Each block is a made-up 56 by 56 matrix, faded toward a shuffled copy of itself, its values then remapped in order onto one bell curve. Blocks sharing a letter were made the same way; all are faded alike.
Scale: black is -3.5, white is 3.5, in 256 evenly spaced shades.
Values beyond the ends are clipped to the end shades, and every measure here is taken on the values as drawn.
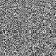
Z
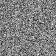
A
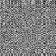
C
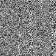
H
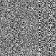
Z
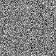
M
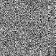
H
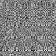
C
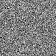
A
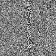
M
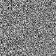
H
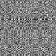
C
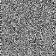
M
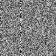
M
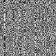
Z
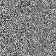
M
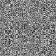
Z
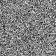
A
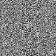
H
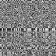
C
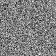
A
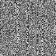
H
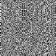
Z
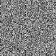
H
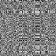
C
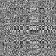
C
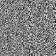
H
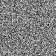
A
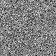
A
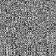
Z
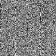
M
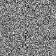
H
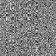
Z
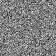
A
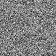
A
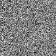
M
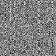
Z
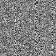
M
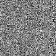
H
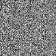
H
